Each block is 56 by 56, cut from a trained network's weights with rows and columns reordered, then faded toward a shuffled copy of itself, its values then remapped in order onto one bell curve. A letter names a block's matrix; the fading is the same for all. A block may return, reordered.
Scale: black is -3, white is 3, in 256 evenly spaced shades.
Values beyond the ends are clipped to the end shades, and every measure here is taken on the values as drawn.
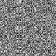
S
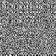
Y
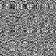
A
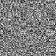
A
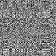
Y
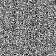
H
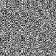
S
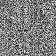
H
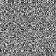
A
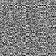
A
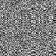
A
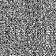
H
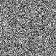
H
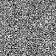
H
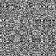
A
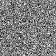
H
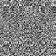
Y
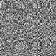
S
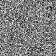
H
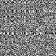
A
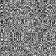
S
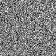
H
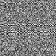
Y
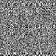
A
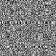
A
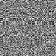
A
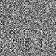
S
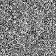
H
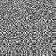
Y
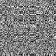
Y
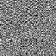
S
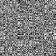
S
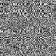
A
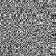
A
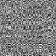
A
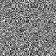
S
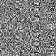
S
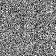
H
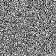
H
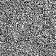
H
